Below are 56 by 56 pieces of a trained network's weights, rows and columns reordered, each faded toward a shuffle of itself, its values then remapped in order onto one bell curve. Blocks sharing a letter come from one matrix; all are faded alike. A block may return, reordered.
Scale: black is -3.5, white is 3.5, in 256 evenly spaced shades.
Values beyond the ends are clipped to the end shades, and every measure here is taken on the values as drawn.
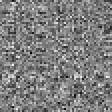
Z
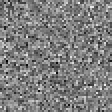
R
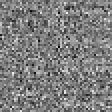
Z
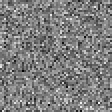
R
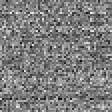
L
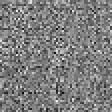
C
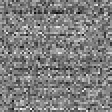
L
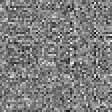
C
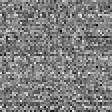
L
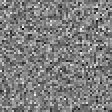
R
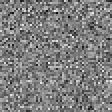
Z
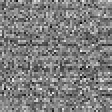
L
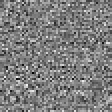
Z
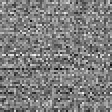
L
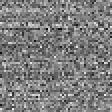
L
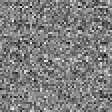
C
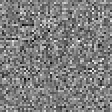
Z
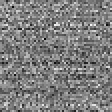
L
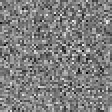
C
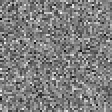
R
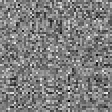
Z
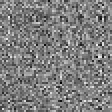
C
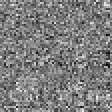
C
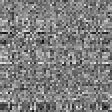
L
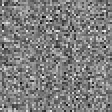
Z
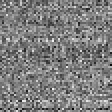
L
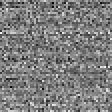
L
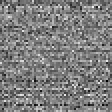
L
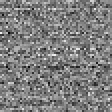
L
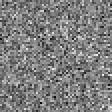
R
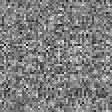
Z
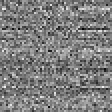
L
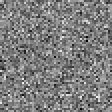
R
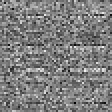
L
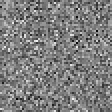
C
